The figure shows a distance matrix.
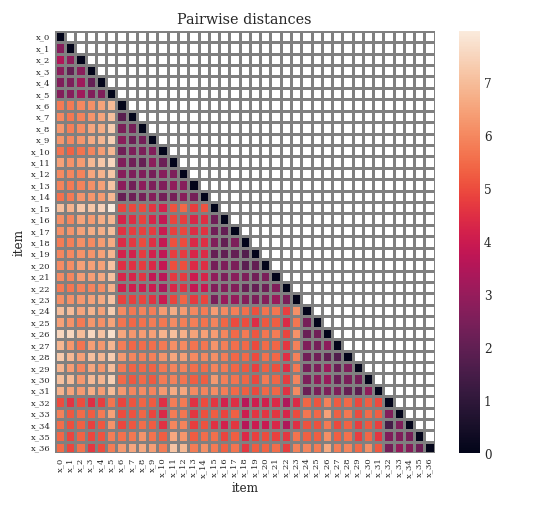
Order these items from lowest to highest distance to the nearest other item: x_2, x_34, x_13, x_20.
x_34, x_20, x_13, x_2
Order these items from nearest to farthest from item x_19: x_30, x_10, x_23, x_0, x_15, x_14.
x_15, x_23, x_10, x_14, x_30, x_0
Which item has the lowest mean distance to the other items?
x_22
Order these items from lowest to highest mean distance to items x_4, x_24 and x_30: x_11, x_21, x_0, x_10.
x_0, x_21, x_10, x_11
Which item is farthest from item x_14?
x_5
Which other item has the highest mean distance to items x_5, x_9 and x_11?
x_26
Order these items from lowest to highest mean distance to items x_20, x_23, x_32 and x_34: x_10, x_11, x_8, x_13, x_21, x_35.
x_21, x_35, x_10, x_13, x_8, x_11
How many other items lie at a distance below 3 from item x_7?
8
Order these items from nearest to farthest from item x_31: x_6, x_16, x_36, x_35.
x_35, x_36, x_16, x_6
